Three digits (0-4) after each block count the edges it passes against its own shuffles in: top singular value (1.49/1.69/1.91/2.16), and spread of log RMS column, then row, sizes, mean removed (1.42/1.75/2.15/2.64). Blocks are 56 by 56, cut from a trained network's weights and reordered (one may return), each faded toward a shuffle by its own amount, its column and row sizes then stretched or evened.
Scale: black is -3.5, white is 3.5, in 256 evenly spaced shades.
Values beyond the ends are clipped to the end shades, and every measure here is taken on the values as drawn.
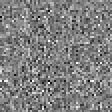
1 1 2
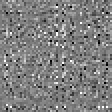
0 4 2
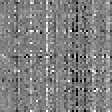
4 4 3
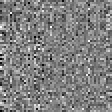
3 4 0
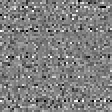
0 0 4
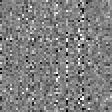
3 4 0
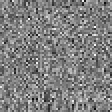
2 2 0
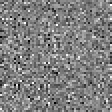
1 2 1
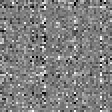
0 4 3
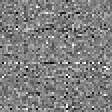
3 2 3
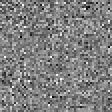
1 2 1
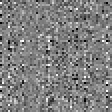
1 4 1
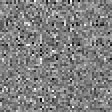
1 2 2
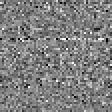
0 0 3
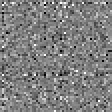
2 2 2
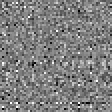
1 2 2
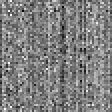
3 2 0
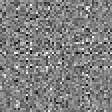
4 3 1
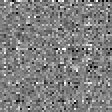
1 3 3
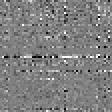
3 2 4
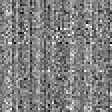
3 3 2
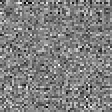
2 1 3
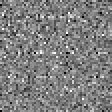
0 0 1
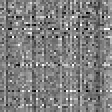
3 0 4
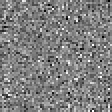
0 2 0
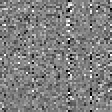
2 3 1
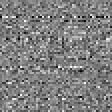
1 0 4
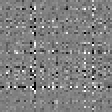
2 4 4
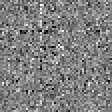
0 2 1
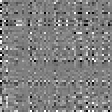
4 4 4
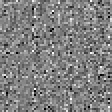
0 3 1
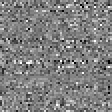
1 2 4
